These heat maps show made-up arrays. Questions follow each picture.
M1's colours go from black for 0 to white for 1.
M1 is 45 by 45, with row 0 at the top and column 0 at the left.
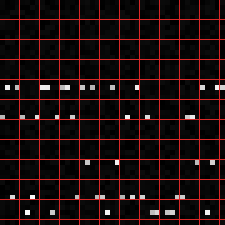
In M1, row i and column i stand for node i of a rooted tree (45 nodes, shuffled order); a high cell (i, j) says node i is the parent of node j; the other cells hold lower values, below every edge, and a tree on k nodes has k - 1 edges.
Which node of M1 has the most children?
17
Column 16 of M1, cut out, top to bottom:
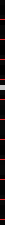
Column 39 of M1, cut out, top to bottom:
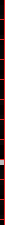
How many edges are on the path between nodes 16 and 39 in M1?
3
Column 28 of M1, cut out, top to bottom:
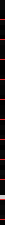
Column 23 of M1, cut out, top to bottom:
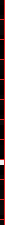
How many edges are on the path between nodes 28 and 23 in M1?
3
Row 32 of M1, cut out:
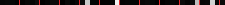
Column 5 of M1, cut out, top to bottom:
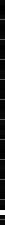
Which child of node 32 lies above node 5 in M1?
42
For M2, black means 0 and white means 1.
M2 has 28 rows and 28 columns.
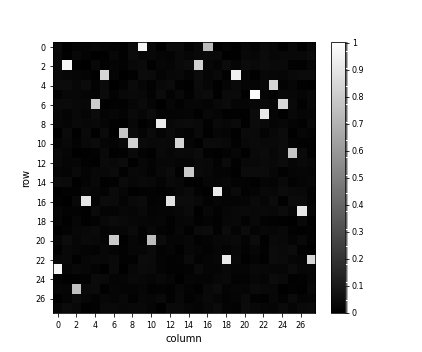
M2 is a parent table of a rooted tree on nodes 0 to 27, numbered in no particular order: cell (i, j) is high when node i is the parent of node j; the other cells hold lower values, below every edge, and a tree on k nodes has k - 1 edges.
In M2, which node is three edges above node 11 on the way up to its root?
20
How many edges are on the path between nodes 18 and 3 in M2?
6
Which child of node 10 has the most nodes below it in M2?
8
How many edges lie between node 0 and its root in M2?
4
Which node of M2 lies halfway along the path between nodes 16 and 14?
6
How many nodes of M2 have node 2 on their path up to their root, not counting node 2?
4
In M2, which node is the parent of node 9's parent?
23
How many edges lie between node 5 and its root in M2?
7
